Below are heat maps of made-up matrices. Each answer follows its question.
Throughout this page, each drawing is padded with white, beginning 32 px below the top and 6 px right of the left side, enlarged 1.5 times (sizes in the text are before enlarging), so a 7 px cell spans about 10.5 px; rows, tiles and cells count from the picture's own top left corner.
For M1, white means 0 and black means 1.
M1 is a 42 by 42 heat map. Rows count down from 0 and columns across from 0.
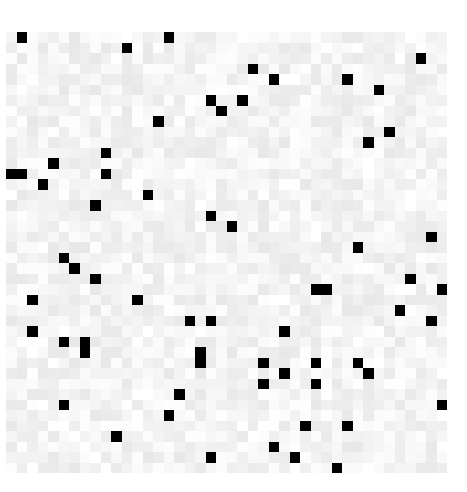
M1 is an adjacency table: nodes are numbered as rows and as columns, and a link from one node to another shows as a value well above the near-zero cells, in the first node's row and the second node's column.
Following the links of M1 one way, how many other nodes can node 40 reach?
3
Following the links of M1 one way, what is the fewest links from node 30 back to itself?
5
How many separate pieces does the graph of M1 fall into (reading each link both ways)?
4
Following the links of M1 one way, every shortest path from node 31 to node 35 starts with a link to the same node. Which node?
node 29
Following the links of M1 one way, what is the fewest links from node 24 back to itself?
3
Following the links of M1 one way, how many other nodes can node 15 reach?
6
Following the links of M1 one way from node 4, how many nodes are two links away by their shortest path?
4
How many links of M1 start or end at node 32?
4
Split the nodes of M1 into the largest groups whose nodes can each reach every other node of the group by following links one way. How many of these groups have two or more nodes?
6
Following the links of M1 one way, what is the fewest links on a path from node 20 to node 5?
3
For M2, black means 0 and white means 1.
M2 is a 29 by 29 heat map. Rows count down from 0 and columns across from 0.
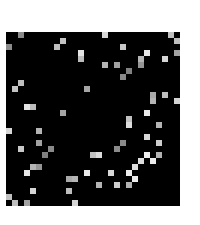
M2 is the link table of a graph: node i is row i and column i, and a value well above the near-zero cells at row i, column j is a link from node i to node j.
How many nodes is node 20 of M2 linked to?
5
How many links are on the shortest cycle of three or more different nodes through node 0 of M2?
6
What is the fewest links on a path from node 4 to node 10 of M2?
2
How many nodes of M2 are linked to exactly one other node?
6
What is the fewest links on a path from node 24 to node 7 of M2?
6
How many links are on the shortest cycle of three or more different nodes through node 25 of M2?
3
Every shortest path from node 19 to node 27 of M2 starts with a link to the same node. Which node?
node 2
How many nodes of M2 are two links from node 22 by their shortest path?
5
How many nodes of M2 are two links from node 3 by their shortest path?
6
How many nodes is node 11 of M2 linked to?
2
